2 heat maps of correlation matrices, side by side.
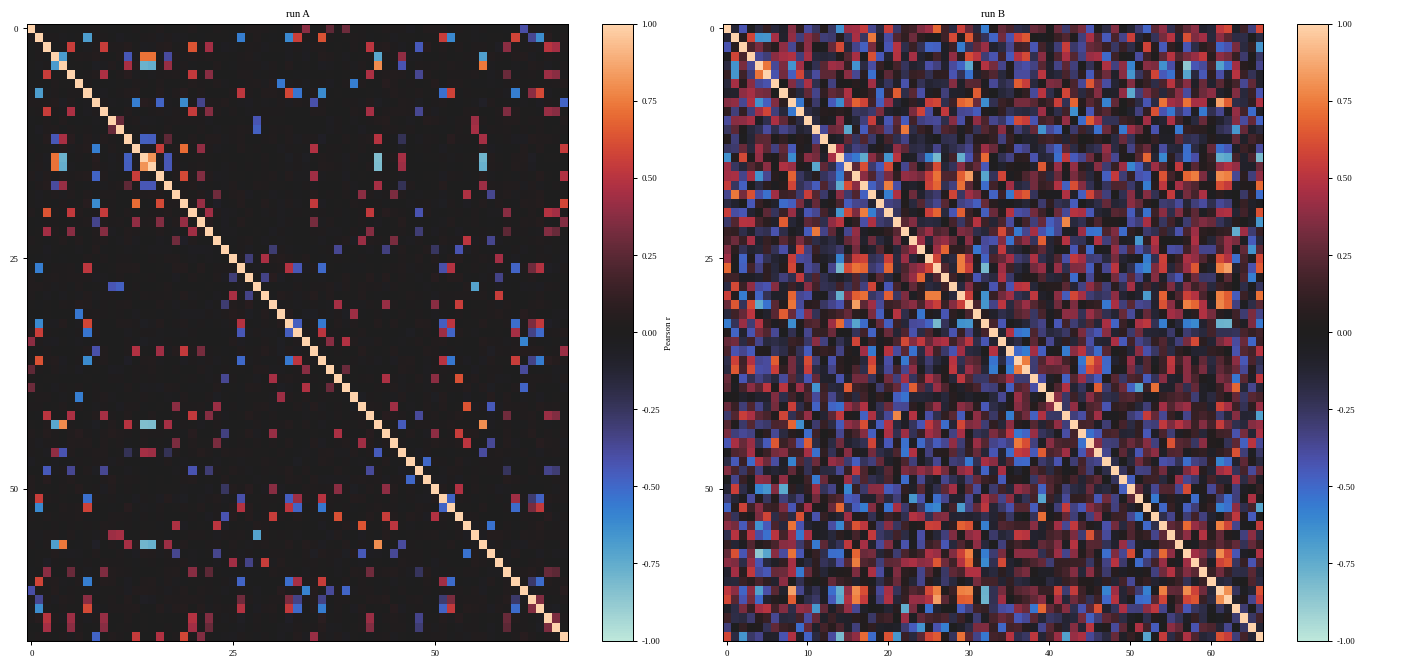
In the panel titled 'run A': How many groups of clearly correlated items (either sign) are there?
11
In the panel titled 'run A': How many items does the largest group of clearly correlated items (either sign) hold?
11
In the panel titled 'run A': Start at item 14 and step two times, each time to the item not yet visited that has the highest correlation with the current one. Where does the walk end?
3
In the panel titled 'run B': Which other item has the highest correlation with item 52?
14
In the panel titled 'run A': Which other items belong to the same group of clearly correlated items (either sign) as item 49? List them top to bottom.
47
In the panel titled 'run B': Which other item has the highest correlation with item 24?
27
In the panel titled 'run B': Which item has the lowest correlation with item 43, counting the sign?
9
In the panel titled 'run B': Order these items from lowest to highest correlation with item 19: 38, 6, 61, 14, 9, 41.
61, 41, 6, 38, 14, 9
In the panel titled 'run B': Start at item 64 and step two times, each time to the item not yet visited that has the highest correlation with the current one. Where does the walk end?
11
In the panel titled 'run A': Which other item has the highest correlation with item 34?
39
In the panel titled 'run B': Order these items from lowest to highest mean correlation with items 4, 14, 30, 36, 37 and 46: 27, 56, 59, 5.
5, 27, 56, 59
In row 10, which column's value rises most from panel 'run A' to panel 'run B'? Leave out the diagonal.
28
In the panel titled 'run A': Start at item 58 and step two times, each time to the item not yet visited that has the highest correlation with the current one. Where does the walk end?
25
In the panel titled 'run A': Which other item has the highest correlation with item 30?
53
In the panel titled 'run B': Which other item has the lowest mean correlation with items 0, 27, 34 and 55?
32
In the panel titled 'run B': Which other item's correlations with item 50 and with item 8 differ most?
15
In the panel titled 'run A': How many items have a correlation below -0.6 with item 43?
3
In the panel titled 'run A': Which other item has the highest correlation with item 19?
13
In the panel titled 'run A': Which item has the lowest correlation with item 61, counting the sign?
34
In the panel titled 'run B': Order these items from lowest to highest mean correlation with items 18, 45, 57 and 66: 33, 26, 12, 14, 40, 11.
33, 14, 12, 11, 26, 40
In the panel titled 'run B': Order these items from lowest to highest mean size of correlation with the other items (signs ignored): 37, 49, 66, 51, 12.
12, 49, 51, 37, 66
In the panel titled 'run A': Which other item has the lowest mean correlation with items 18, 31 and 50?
6
